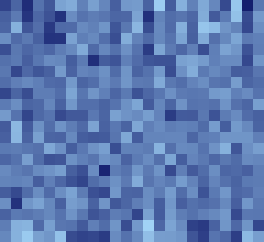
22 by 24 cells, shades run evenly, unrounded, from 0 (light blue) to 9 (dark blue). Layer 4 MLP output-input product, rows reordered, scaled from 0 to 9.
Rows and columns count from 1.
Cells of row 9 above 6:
3
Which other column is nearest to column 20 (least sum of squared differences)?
17
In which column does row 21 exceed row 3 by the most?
19
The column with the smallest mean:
15
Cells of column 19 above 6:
4
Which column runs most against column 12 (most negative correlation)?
16
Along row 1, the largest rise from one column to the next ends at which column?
23
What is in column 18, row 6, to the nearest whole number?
2
